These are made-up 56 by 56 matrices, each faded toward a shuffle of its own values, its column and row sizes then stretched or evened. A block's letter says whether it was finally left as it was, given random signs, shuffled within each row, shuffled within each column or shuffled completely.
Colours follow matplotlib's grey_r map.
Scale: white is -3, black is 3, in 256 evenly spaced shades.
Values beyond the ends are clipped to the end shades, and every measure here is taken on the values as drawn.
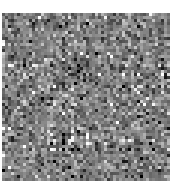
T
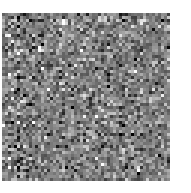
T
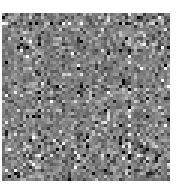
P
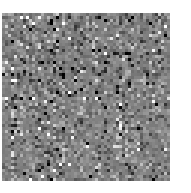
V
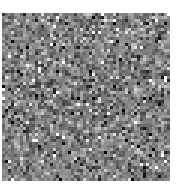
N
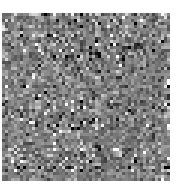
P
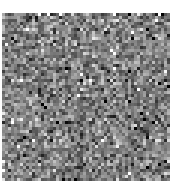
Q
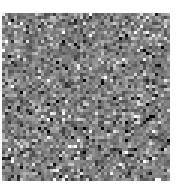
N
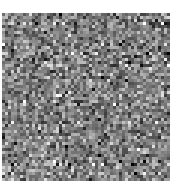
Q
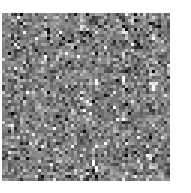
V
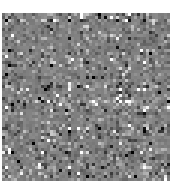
T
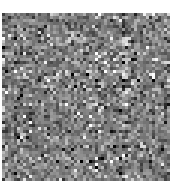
P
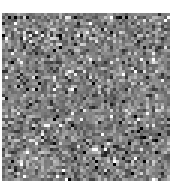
Q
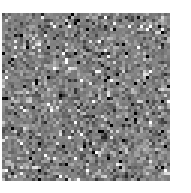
N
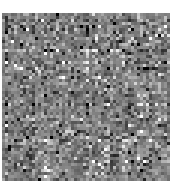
P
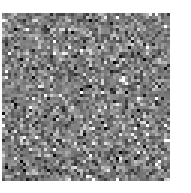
N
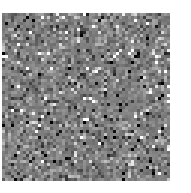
N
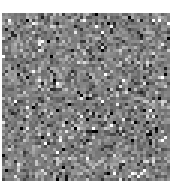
N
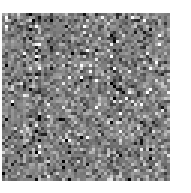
V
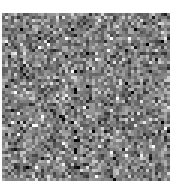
N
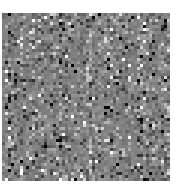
V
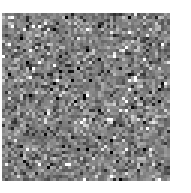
N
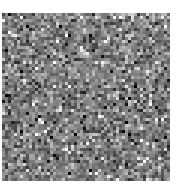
N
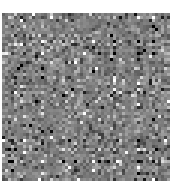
P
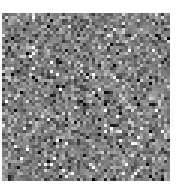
N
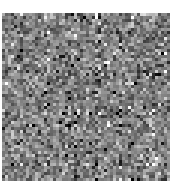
T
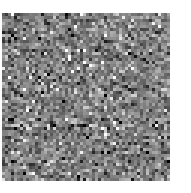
Q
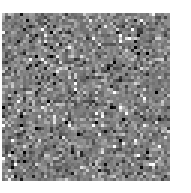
N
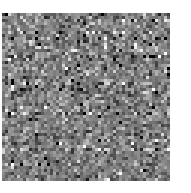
T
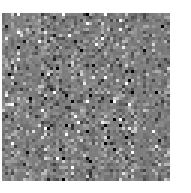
V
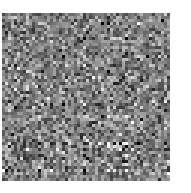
T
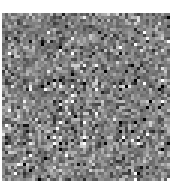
T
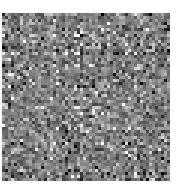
T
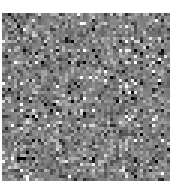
T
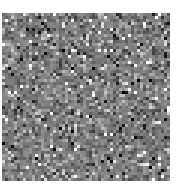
N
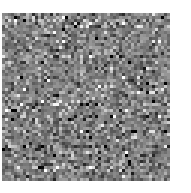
Q
